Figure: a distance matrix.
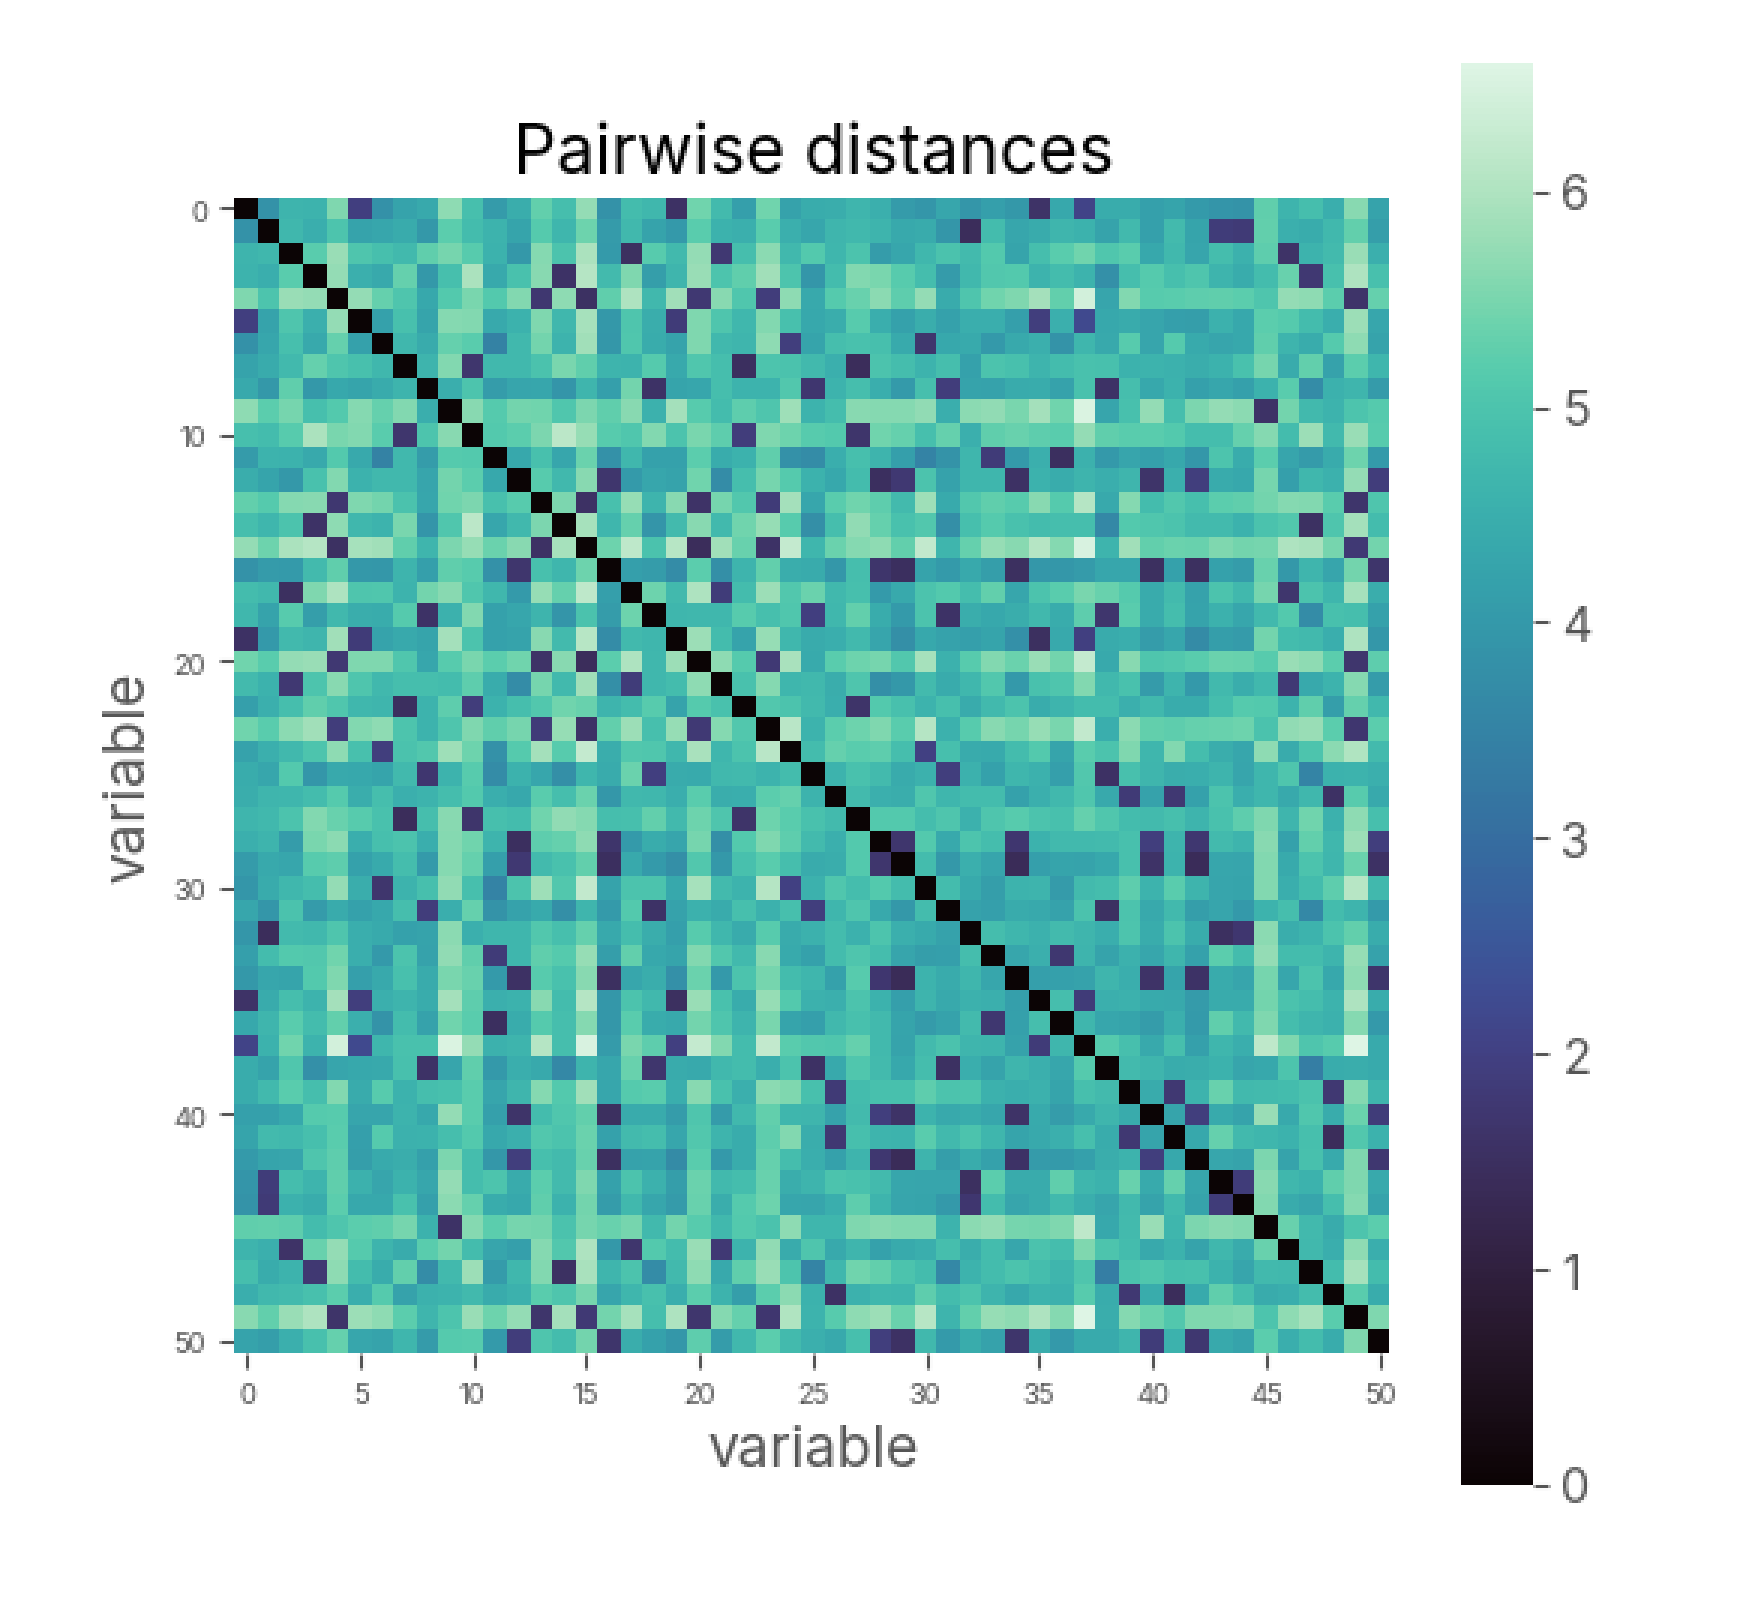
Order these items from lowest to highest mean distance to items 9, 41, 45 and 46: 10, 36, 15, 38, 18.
38, 18, 36, 10, 15
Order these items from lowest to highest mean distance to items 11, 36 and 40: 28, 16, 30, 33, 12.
33, 16, 12, 28, 30
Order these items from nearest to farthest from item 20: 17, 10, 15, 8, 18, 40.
15, 8, 18, 40, 10, 17
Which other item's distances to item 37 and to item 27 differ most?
10
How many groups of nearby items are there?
12
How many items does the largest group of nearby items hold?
8
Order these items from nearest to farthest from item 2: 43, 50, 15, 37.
50, 43, 37, 15
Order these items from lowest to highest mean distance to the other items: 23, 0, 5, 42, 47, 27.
42, 0, 5, 47, 27, 23
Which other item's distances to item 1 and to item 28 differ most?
32
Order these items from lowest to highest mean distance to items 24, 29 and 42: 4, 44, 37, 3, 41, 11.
11, 44, 37, 41, 3, 4
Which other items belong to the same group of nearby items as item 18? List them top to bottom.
8, 25, 31, 38
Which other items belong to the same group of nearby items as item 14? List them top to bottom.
3, 47
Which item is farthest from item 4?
37
